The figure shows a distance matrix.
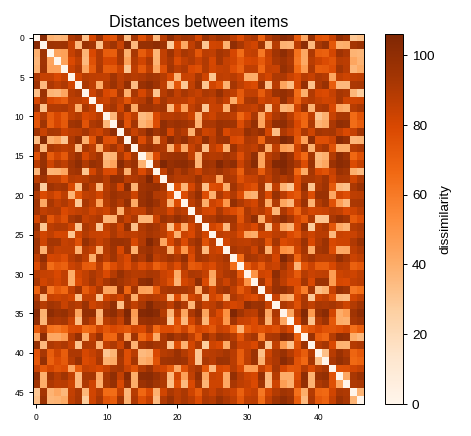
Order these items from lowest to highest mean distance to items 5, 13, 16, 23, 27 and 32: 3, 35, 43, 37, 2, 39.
2, 3, 37, 39, 43, 35
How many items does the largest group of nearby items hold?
14
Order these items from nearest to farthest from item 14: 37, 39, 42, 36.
39, 36, 42, 37
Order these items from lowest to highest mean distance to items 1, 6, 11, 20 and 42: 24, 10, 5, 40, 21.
24, 21, 5, 10, 40
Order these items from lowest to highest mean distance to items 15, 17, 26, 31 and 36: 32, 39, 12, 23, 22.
39, 32, 23, 22, 12
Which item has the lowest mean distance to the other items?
33
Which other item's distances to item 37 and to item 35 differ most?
29
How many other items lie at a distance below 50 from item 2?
9
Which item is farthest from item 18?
16
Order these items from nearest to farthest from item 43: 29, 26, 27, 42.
27, 42, 26, 29
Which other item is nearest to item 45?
0
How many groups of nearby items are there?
8
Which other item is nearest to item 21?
6
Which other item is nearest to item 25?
5
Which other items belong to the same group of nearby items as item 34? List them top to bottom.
12, 22
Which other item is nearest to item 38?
46
